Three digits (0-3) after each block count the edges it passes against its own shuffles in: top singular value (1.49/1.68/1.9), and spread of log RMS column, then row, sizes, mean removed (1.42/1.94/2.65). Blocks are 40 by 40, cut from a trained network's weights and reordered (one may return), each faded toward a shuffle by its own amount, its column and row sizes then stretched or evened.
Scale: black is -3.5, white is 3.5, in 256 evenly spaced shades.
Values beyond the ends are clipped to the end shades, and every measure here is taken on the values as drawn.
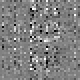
0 3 2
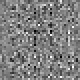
2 2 1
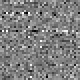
0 0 2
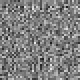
2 0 1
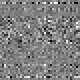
1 1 3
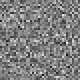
3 0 1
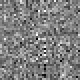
1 1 1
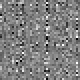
1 3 0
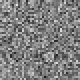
2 0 0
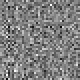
2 1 1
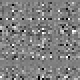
1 2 3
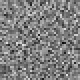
1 0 0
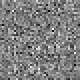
2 2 1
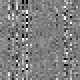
2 3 0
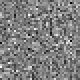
0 1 0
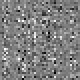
0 3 1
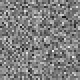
1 0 0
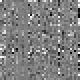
0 3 2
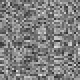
3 1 0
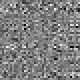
2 1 2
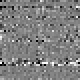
0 1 3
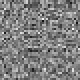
2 0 1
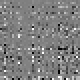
0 3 3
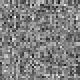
2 0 2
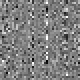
2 3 0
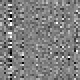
3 3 0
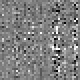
0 3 1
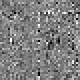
0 2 1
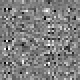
2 2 2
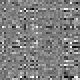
3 2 3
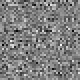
1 0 2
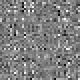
1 2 2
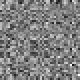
3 1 2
